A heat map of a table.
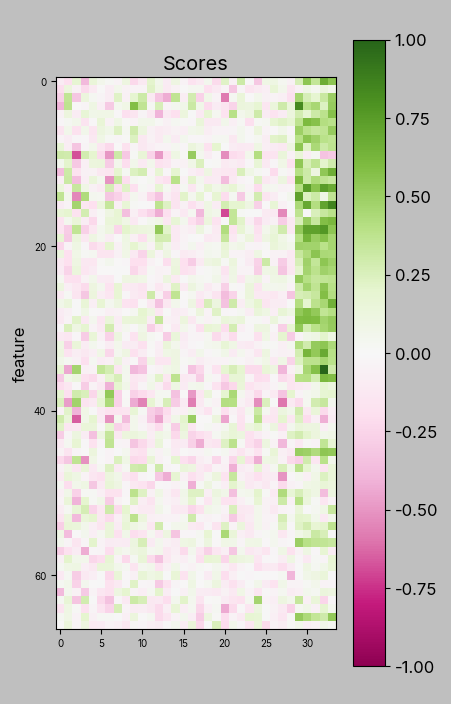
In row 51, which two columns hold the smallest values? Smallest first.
2, 6
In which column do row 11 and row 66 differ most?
33
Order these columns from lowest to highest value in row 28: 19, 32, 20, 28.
20, 28, 19, 32
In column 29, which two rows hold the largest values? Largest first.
3, 14
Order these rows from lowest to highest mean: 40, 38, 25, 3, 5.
40, 38, 25, 5, 3
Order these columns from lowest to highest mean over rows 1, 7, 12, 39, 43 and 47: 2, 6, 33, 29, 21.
21, 2, 6, 33, 29
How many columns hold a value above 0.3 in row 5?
5
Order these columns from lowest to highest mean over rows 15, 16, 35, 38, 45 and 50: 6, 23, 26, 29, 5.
23, 26, 5, 6, 29
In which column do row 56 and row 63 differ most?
32
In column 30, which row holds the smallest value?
41
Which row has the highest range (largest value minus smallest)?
35
